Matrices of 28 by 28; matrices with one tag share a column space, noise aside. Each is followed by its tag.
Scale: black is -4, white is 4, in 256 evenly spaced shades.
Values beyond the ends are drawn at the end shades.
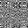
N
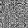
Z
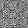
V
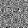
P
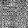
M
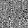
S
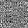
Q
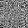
N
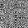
V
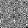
P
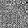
Z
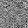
N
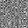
M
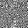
N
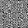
V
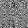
N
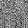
M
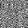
V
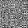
V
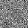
S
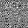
N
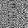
V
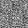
V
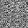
Q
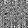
M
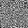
N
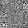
Z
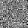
S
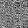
N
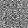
V
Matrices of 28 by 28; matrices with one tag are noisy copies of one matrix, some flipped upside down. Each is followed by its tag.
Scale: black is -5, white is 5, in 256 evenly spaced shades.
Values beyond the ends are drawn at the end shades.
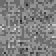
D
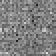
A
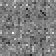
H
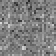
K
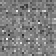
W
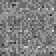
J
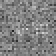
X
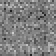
H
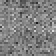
D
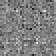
W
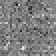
K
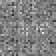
X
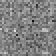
A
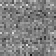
H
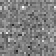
K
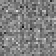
W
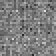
W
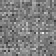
X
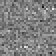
J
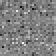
W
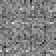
H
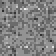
J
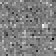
A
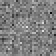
X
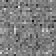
A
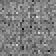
W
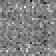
H
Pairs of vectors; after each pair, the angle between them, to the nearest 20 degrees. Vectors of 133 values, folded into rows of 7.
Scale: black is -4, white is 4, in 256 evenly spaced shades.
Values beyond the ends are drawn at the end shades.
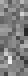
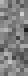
40 degrees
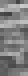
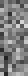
80 degrees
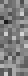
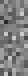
20 degrees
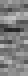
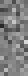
60 degrees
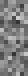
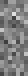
40 degrees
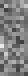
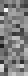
140 degrees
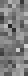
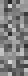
140 degrees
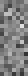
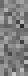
140 degrees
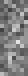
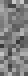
120 degrees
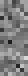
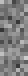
40 degrees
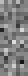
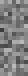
40 degrees
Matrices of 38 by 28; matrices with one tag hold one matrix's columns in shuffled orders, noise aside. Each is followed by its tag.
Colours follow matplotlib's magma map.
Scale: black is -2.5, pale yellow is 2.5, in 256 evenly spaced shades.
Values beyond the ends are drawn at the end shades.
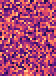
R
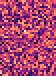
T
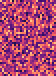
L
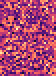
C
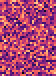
C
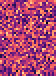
T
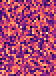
L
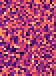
R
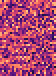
T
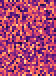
L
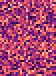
C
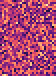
C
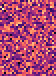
C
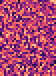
R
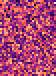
L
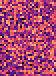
C
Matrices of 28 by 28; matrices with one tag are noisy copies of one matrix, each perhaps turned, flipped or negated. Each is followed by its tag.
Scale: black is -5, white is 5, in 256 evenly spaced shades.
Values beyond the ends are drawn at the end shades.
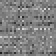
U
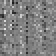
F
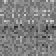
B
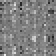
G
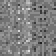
B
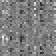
G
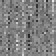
U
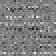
U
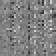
F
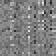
F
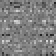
G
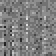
F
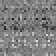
B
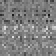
B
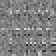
F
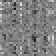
G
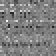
F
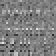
F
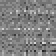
F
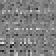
F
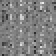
G
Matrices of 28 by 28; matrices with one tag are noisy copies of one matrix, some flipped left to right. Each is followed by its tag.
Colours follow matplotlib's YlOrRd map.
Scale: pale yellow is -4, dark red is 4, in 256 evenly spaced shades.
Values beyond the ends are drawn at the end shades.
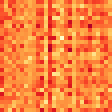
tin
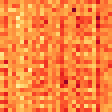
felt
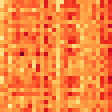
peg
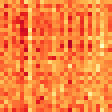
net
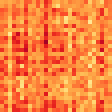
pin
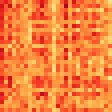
peg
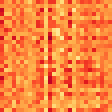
tin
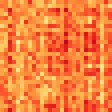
pin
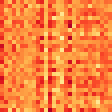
tin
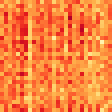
net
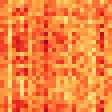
pin
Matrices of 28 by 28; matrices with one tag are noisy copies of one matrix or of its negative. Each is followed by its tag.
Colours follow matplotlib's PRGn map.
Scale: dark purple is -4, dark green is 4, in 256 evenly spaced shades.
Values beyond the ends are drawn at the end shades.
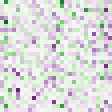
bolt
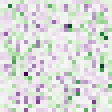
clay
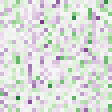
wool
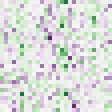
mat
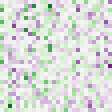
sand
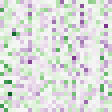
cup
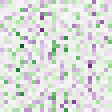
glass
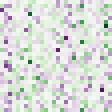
cup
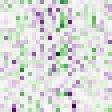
mat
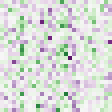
mat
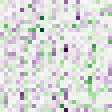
glass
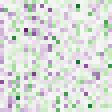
sand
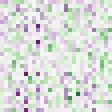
clay
